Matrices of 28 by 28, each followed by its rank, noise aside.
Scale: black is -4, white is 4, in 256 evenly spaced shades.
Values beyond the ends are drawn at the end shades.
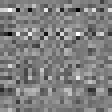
two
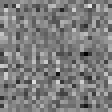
four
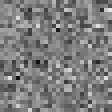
six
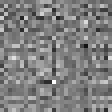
four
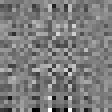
two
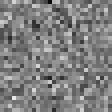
six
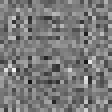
five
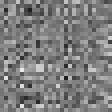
four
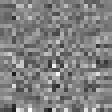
three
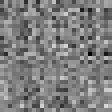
four
